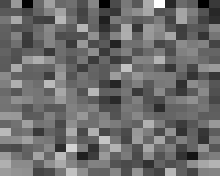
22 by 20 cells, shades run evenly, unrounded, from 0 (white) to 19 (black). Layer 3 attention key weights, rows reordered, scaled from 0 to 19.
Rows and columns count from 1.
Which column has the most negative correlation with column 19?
15
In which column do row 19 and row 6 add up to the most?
9
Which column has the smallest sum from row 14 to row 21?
7
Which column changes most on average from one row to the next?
11
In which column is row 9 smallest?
12
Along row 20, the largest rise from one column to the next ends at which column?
8
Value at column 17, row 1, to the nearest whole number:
11
